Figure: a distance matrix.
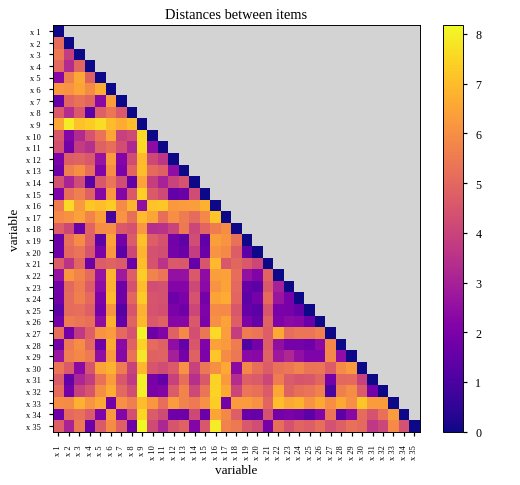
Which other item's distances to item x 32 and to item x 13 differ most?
x 27
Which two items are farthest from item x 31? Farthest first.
x 9, x 16
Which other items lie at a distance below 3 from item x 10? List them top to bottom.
x 2, x 11, x 27, x 31, x 32
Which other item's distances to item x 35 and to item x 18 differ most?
x 3
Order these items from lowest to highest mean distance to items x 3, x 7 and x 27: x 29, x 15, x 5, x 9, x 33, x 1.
x 1, x 15, x 29, x 5, x 33, x 9
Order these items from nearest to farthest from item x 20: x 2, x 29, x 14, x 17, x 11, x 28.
x 28, x 29, x 14, x 11, x 2, x 17
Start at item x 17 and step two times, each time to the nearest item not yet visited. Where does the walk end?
x 33
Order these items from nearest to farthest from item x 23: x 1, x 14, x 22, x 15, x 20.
x 20, x 1, x 15, x 22, x 14
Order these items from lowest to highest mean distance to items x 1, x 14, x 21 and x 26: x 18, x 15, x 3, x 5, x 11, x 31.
x 15, x 5, x 11, x 31, x 18, x 3
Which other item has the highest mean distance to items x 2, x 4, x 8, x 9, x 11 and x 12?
x 16
